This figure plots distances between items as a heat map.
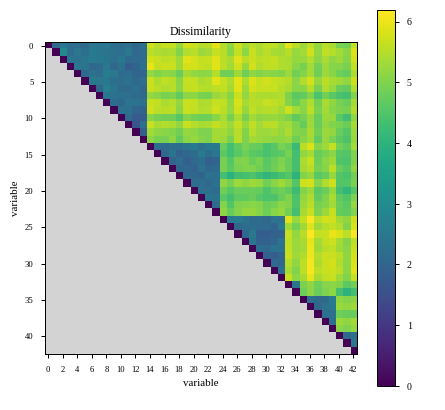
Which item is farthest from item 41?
26
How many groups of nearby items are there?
6
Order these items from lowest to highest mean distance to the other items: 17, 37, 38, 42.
17, 37, 38, 42
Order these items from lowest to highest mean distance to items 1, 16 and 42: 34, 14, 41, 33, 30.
41, 14, 34, 33, 30
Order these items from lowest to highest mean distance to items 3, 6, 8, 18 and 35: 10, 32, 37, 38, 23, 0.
10, 0, 37, 38, 23, 32
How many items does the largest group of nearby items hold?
14
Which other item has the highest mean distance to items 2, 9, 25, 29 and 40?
36
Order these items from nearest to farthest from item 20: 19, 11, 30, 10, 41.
19, 41, 30, 10, 11
